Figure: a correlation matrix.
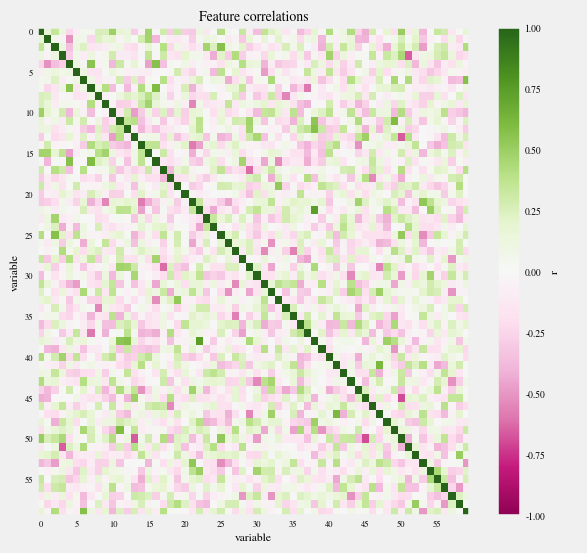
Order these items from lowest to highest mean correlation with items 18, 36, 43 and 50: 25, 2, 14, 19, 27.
14, 19, 27, 2, 25
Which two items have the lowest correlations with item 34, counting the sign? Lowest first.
8, 44
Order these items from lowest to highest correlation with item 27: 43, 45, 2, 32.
43, 32, 2, 45
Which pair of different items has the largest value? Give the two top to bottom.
22, 38
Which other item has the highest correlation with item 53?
21
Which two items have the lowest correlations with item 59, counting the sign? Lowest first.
53, 10
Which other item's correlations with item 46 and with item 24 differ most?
3
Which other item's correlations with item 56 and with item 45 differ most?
50
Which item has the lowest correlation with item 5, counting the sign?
31
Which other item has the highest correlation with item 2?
25
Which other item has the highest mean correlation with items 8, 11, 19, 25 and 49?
27
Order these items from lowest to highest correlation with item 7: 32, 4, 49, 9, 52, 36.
36, 52, 32, 49, 9, 4
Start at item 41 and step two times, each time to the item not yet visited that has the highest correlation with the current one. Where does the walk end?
32
